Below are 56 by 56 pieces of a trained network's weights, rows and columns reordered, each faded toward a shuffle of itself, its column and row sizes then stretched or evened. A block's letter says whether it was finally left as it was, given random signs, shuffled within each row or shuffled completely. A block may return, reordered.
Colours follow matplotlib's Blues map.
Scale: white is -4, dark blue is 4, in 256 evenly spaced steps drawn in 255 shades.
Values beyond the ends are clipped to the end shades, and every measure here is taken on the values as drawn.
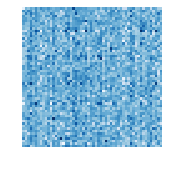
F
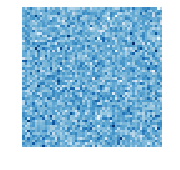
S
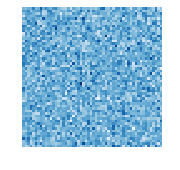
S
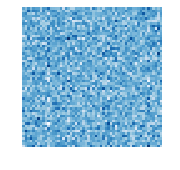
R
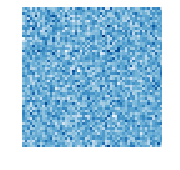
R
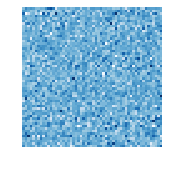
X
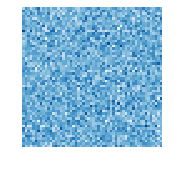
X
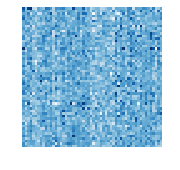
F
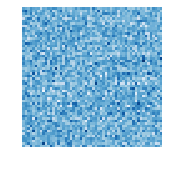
X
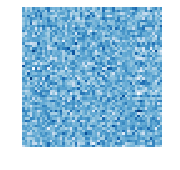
F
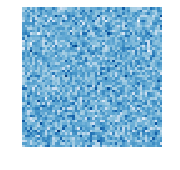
X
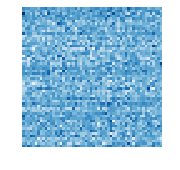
F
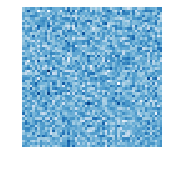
F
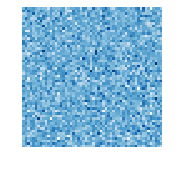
S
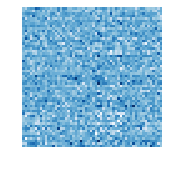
F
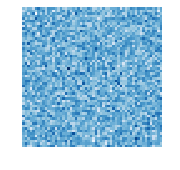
S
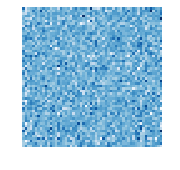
R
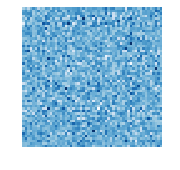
R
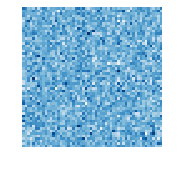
R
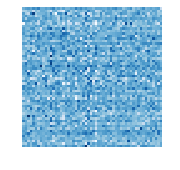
F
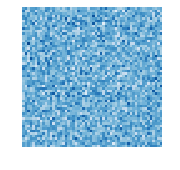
S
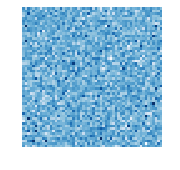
S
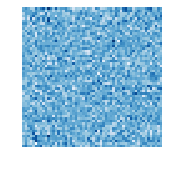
F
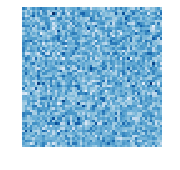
X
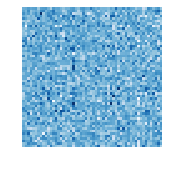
R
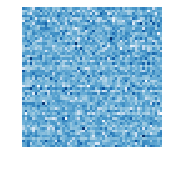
X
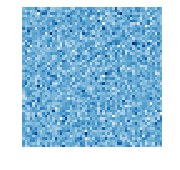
S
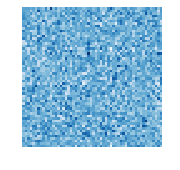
R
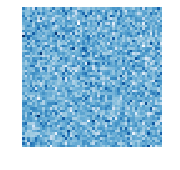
S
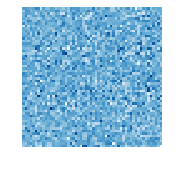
R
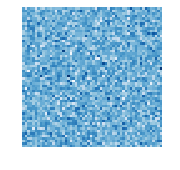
S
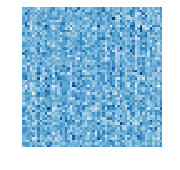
F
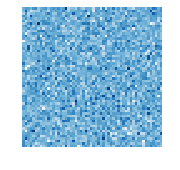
S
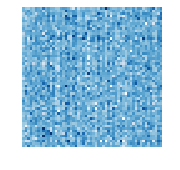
F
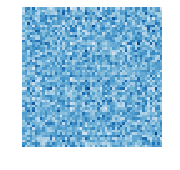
F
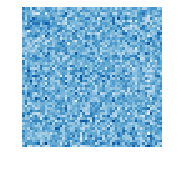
F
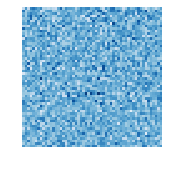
R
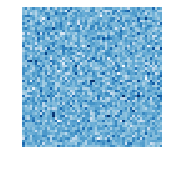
X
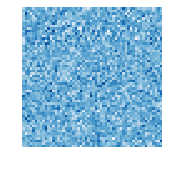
X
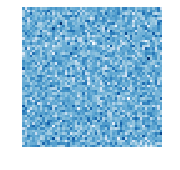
S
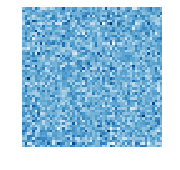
R
